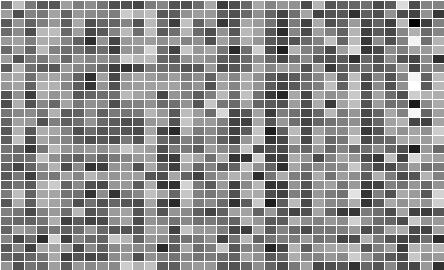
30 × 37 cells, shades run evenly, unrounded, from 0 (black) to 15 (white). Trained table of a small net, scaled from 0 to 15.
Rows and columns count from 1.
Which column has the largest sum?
13
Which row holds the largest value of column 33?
18
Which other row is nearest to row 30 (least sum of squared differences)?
2
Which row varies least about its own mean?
8
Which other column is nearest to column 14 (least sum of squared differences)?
3
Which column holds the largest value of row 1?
34
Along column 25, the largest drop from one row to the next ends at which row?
24
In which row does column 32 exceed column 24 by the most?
11
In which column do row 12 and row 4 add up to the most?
30
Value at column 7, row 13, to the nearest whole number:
6
